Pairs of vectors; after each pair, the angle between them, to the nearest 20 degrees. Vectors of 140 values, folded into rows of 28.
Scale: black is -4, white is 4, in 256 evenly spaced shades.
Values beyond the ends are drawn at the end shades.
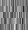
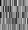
120 degrees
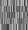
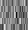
100 degrees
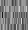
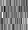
120 degrees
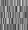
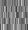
80 degrees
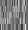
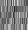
120 degrees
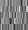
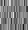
100 degrees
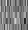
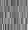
120 degrees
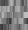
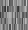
120 degrees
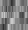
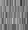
80 degrees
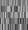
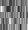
140 degrees
